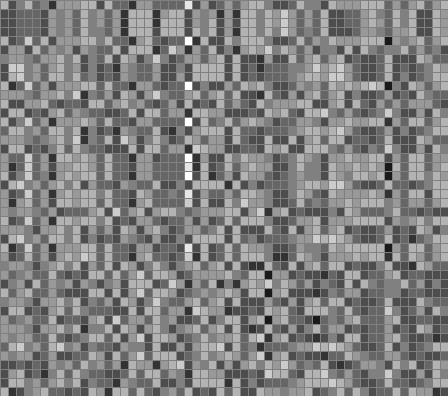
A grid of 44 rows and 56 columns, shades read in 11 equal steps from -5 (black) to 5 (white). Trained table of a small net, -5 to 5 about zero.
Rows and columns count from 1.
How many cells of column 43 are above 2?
4
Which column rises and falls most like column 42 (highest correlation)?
43
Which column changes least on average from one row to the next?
51
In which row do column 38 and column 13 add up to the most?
12
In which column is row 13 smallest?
24
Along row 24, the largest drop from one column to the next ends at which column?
34
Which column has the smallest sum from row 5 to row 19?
15
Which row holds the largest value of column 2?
8
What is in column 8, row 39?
3
